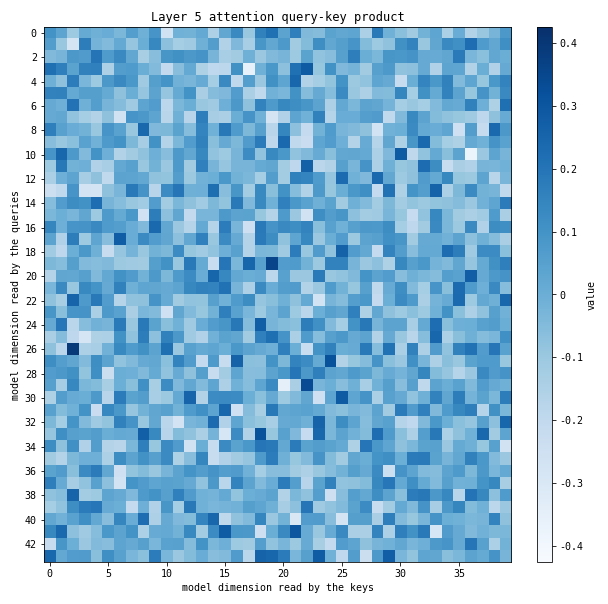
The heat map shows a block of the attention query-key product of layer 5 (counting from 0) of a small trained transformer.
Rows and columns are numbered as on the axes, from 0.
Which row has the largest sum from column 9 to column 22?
19
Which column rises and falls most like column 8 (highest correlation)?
18
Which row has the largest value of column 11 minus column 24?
38
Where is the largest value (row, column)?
26, 2
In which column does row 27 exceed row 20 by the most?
24
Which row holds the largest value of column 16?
27
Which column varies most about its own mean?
22
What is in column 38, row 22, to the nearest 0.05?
0
